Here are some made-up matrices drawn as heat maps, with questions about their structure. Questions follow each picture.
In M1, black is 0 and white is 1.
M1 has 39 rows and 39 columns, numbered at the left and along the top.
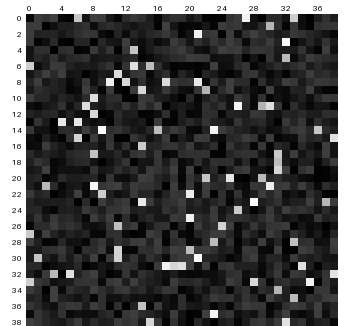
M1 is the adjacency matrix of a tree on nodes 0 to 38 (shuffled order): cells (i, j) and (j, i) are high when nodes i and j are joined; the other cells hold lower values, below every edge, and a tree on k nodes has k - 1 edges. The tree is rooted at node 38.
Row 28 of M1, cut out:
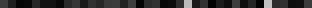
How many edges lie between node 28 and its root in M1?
5
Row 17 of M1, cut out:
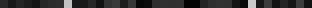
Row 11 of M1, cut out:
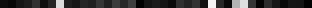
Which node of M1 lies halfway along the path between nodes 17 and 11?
21
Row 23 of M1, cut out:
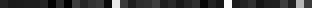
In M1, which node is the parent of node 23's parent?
33
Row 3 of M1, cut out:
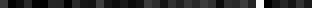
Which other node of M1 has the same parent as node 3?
5
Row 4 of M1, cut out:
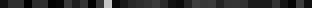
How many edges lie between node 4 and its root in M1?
4
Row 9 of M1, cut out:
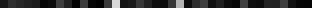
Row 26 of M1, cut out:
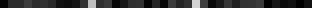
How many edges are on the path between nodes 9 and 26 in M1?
5
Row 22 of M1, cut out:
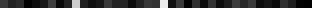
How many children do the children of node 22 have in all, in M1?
2
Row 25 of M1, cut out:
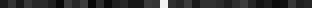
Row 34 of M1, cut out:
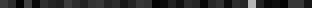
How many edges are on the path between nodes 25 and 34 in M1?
9
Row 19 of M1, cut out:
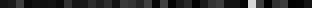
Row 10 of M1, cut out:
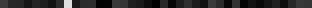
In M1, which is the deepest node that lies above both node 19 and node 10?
8
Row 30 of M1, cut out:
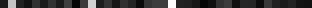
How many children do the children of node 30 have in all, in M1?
2
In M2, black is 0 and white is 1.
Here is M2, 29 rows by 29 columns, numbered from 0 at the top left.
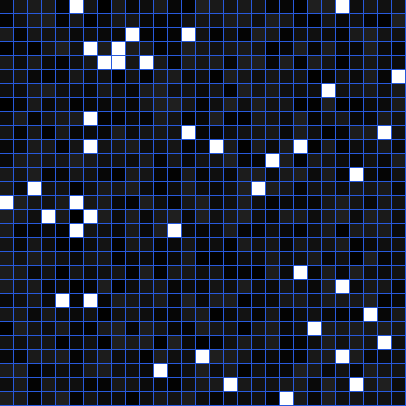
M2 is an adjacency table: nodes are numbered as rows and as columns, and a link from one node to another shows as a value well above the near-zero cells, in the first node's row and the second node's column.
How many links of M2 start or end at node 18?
1
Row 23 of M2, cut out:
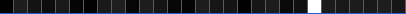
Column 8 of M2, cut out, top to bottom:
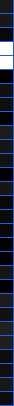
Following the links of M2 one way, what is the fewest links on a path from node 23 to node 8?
7
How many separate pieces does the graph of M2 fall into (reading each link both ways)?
4
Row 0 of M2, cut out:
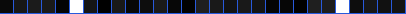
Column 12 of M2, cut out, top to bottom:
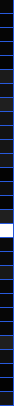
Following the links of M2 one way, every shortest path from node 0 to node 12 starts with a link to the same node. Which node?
node 24
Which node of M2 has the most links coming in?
node 6
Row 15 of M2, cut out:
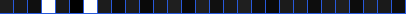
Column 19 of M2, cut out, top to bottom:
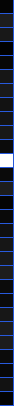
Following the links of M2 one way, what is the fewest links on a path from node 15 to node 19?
6
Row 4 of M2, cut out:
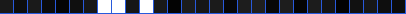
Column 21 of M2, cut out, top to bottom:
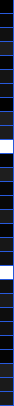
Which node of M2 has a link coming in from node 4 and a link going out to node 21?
node 10
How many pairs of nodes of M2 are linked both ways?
1
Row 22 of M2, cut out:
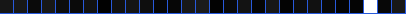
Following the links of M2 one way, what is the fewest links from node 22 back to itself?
7
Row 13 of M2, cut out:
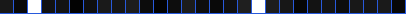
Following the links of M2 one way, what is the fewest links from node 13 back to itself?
2
